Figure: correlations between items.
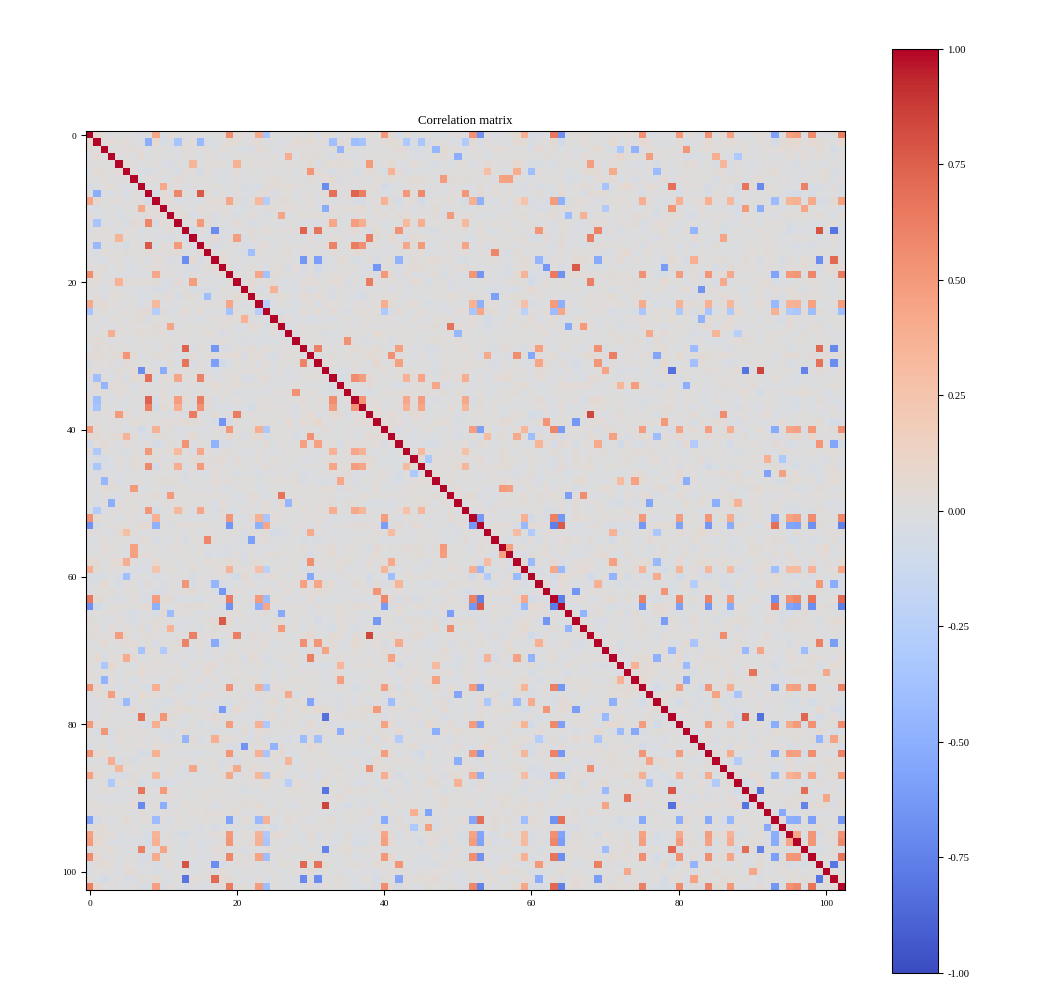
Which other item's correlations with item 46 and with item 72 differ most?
92
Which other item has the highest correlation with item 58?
30
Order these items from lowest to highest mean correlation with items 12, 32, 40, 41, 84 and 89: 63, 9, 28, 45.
28, 45, 9, 63
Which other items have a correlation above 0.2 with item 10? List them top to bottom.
7, 79, 89, 97
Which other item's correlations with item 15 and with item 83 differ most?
8
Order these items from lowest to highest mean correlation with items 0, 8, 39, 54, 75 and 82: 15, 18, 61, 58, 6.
18, 61, 6, 58, 15
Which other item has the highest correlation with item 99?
13
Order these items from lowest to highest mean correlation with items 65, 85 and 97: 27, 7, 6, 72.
6, 72, 27, 7
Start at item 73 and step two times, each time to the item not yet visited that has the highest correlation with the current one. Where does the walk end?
100
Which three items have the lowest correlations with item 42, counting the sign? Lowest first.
101, 17, 82
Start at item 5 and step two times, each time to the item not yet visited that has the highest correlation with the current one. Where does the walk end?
71
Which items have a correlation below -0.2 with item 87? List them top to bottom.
24, 53, 64, 93
